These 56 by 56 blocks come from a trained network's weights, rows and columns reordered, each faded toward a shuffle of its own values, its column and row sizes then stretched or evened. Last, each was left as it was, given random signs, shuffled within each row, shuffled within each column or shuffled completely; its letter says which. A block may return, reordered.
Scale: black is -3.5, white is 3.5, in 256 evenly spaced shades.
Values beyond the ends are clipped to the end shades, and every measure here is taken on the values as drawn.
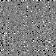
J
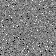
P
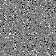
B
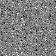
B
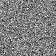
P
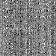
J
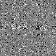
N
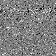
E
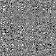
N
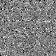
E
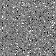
B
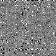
J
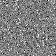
P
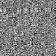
J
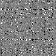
J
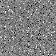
B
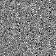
B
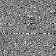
J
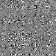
N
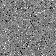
P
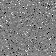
P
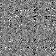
N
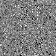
B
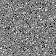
P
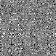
N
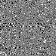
N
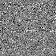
E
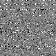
E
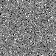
P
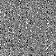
B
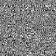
J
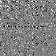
N
